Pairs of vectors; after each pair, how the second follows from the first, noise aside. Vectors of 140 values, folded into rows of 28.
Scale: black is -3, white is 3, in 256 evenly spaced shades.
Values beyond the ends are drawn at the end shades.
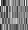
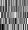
wrapped around.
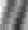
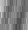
shrunk.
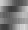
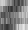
copied.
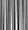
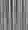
reversed, negated, shrunk.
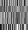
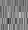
wrapped around, negated, shrunk.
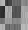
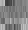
partly zeroed.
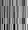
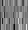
partly zeroed.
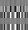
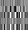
copied.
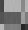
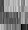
copied.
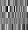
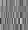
reversed, negated, shrunk.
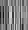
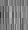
shrunk.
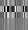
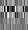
copied.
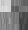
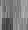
wrapped around, negated, shrunk.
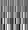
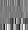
partly zeroed.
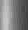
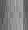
wrapped around, negated, shrunk.
